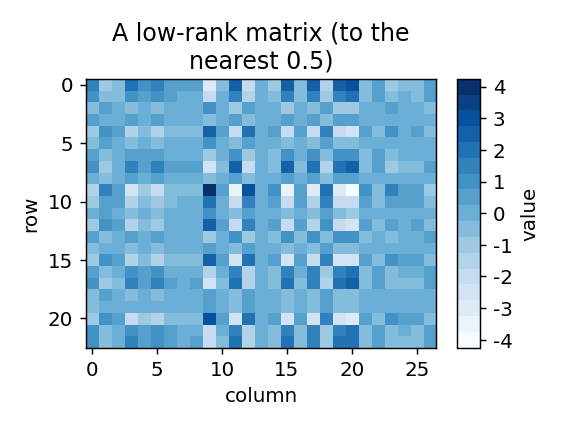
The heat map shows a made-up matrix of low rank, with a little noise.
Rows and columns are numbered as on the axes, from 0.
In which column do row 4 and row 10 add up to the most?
9
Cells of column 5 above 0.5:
7
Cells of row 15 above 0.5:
5
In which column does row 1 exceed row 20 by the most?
20
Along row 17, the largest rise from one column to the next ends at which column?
19
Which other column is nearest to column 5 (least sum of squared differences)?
3
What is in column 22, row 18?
0
